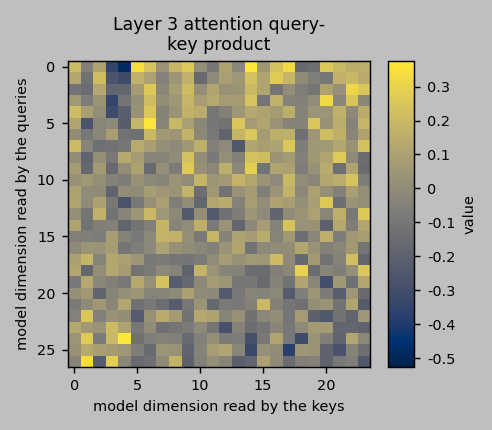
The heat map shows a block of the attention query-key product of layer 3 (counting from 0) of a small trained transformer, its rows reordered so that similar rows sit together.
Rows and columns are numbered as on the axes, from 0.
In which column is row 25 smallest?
17
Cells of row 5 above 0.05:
11
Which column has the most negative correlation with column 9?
3
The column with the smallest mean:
4
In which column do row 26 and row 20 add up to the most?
1
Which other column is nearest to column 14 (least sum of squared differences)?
9
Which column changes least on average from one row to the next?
19
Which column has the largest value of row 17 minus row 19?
22
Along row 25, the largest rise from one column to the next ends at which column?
18
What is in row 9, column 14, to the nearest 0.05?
0.3
